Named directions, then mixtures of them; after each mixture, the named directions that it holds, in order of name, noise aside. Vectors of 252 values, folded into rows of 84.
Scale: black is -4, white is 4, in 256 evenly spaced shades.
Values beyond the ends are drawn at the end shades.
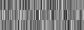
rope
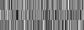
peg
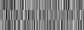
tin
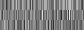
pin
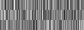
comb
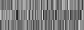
comb, peg, pin.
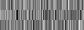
comb, peg.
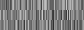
pin, rope.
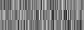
pin, rope.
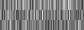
peg, pin, rope.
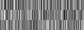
comb, rope.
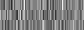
peg, rope, tin.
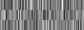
comb, rope, tin.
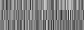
pin.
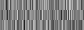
peg, pin.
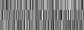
pin.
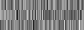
comb, peg.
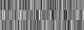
rope.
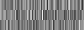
comb, peg, pin.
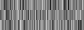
peg, rope, tin.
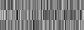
comb, peg, rope.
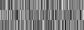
peg, rope.
